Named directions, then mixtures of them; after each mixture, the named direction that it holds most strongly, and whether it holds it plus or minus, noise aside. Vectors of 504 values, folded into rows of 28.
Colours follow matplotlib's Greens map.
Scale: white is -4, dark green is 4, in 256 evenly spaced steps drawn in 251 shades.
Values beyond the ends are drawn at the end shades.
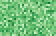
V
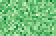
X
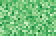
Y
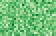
V, plus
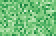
V, minus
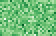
V, minus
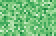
V, minus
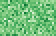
V, minus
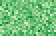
Y, plus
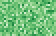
V, plus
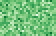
X, plus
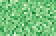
X, plus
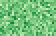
Y, minus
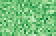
V, minus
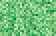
V, plus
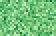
X, plus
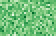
V, plus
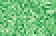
V, minus
